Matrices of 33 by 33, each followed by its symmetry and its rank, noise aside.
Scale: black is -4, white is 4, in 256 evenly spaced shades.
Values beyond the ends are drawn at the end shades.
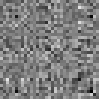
symmetric, rank four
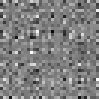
antisymmetric, rank four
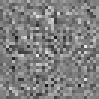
antisymmetric, rank eight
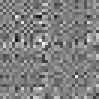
symmetric, rank four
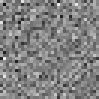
symmetric, rank eight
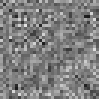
symmetric, rank eight
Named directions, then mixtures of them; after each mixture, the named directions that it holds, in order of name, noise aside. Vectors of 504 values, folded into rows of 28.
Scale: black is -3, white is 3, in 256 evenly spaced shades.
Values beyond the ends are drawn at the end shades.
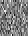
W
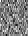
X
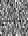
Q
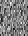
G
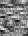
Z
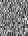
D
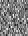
Q, W, X.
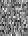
Q, W, Z.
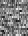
Q, Z.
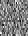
Q.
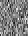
D, Q, X.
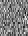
D.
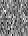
W.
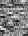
Z.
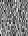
D, Q, W.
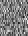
D.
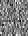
Q.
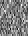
W.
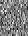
G, Q, W.
